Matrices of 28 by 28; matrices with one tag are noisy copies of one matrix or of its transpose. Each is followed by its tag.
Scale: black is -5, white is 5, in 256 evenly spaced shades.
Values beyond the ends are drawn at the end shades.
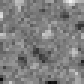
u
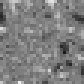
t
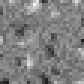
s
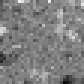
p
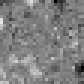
p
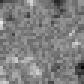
p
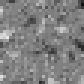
s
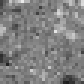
p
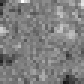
p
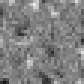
s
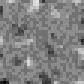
s
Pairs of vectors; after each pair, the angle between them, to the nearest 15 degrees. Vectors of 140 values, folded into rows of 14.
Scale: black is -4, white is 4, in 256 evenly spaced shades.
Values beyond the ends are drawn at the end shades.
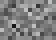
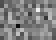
90 degrees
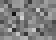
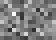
165 degrees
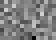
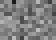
75 degrees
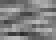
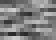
15 degrees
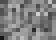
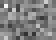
105 degrees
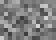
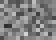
135 degrees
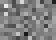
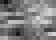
90 degrees
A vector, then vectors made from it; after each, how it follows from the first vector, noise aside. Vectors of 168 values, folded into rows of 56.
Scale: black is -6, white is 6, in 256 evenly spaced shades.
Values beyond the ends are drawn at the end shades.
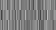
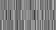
wrapped around.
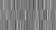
partly zeroed.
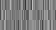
wrapped around.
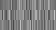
wrapped around.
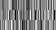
reversed, scaled up.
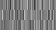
wrapped around.
